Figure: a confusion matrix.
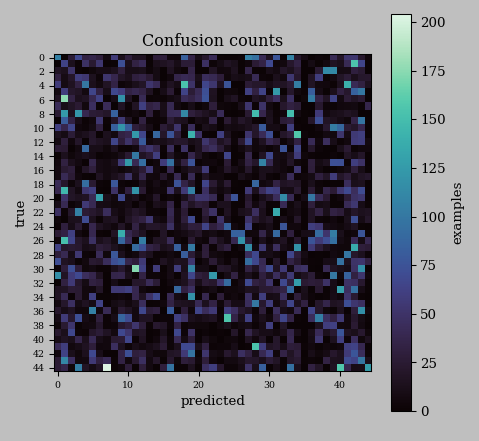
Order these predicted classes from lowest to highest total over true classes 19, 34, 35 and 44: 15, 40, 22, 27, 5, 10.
15, 10, 22, 5, 27, 40
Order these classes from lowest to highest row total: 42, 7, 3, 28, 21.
21, 7, 28, 3, 42
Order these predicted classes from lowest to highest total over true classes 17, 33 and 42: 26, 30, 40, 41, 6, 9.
6, 26, 30, 9, 41, 40
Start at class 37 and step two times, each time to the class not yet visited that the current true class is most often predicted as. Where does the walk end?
32
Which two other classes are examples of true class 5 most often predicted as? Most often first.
31, 43
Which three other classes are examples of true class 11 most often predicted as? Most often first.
34, 19, 14
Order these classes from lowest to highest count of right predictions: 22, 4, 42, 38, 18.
18, 22, 38, 42, 4
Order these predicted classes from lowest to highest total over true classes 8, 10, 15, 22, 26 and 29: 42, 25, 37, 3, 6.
25, 6, 37, 42, 3
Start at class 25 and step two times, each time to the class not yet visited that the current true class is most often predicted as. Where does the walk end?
43
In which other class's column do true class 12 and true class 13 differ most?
4
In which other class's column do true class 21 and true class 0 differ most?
33
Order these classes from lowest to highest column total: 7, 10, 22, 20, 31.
20, 7, 22, 31, 10
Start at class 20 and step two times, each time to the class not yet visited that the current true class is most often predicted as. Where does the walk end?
1
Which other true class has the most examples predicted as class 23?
11
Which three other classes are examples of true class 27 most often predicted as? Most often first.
42, 34, 19
